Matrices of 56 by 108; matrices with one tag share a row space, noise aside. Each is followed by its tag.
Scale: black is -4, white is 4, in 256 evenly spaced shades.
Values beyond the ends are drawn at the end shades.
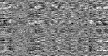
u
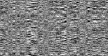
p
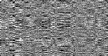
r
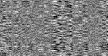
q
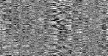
q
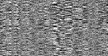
q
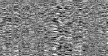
q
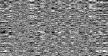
u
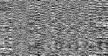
u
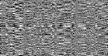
r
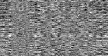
u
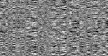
p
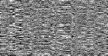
r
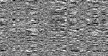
p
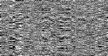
r
